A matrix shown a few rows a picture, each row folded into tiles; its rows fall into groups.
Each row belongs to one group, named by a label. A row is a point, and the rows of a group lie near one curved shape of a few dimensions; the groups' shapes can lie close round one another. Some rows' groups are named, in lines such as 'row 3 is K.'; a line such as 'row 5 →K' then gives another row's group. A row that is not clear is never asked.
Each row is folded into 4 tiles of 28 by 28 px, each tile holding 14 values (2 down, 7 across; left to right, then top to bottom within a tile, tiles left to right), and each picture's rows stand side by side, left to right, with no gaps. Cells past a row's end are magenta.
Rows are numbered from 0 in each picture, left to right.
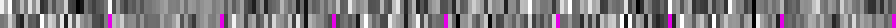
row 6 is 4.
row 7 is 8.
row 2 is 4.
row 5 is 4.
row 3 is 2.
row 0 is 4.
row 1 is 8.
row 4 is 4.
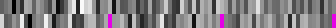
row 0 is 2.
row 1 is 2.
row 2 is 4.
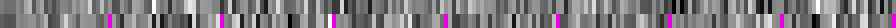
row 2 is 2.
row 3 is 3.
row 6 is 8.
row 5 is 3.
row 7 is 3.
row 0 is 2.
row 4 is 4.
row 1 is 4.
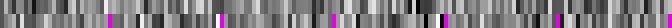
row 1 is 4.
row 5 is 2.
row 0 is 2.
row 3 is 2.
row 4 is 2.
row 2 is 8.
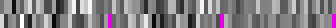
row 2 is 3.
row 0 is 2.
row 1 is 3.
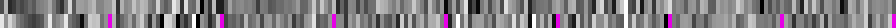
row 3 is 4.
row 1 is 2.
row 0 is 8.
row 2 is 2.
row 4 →4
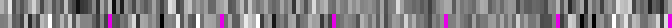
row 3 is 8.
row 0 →4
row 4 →4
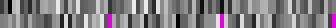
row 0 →4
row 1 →2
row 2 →2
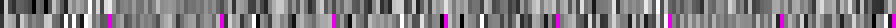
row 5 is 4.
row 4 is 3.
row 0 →2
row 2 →2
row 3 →2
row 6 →4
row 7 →2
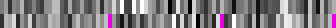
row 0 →2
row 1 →4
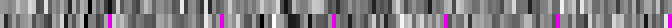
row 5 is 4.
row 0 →2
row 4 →2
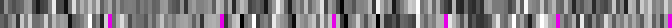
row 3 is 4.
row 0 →2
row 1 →2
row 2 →2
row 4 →8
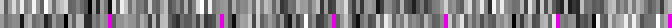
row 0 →2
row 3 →4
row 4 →2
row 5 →3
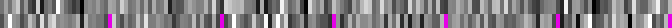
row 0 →4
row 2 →4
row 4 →2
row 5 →2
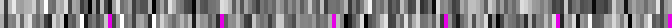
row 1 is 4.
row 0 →2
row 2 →4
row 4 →4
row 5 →2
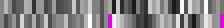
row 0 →2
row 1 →8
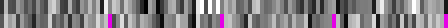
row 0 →2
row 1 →3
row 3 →4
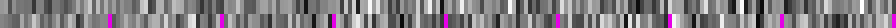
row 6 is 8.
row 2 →2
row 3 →3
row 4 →2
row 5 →4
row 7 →4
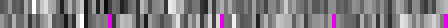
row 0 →3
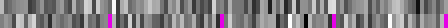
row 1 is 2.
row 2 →2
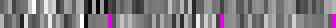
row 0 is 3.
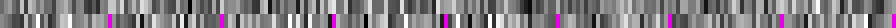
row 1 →4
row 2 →2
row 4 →4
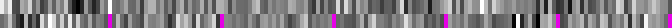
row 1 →2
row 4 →2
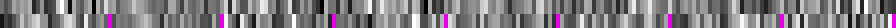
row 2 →2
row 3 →3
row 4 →3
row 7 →2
